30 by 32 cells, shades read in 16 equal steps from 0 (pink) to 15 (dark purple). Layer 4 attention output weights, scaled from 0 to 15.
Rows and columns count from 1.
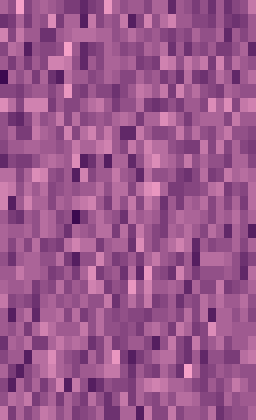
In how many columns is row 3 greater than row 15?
17
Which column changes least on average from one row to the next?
31
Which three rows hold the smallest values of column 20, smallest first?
14, 12, 28
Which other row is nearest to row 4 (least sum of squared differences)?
7
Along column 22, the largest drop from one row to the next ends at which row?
2
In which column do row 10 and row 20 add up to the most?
16
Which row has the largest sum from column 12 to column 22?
25
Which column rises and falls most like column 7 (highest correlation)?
22
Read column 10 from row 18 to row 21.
3 13 10 7
